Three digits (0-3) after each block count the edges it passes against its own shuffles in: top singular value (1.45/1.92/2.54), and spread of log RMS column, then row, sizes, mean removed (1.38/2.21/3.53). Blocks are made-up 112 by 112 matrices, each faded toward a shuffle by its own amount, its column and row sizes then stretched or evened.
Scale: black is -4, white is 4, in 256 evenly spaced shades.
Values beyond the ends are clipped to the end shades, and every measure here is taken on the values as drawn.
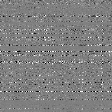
2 1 3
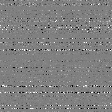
1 0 3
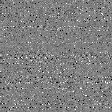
1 0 2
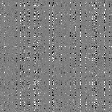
3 3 2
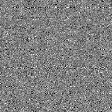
2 1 2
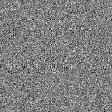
2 0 1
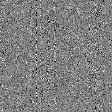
1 2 0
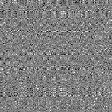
3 0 2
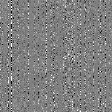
2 3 0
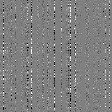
3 3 1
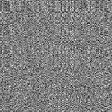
3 1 1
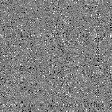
2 1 1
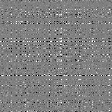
3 2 3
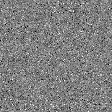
0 0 1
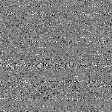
0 0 3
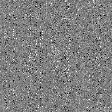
0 2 1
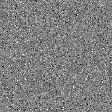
1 1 0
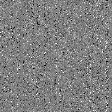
0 2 0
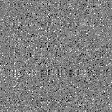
2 1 1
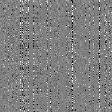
3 3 0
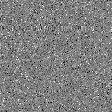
2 0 0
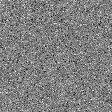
0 0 0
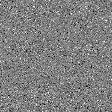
0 0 1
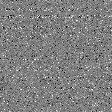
0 0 2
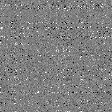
0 1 2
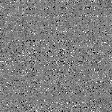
1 1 2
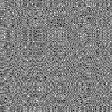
3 0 1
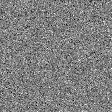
0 0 0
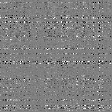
1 2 3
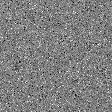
0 0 0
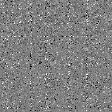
0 2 2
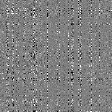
2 3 2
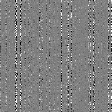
3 3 0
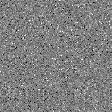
2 0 0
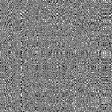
3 2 1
